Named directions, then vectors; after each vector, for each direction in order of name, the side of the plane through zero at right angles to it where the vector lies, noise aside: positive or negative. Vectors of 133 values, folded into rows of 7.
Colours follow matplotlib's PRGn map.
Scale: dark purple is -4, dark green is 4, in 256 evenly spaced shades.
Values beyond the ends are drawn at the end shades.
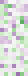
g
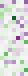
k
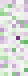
positive, positive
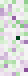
negative, negative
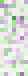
negative, positive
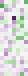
positive, negative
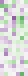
positive, negative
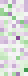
positive, positive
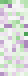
negative, negative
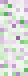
positive, positive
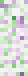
negative, positive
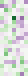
negative, positive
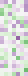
positive, positive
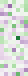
negative, negative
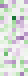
negative, positive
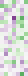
positive, negative
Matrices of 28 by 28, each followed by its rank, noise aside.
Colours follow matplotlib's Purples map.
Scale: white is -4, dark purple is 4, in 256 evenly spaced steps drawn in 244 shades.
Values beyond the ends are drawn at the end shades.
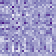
three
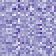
three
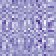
three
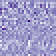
five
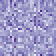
four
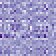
four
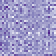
five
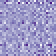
four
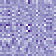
three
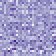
six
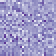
six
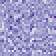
five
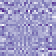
three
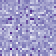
four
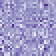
four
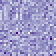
four
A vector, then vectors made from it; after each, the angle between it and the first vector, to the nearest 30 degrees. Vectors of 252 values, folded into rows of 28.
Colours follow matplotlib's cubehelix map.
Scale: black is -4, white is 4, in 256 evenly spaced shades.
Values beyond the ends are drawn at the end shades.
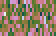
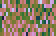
90 degrees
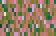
60 degrees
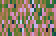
90 degrees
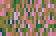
90 degrees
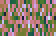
150 degrees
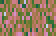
60 degrees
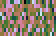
120 degrees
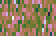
60 degrees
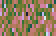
60 degrees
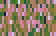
150 degrees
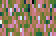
90 degrees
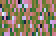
60 degrees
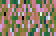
150 degrees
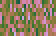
60 degrees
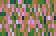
150 degrees
